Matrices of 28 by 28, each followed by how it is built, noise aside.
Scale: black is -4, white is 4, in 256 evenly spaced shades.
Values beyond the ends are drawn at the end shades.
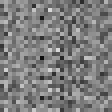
repeating rows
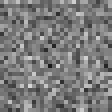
repeating columns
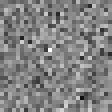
noise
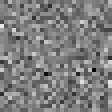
noise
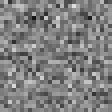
repeating columns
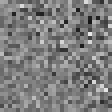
upper triangular
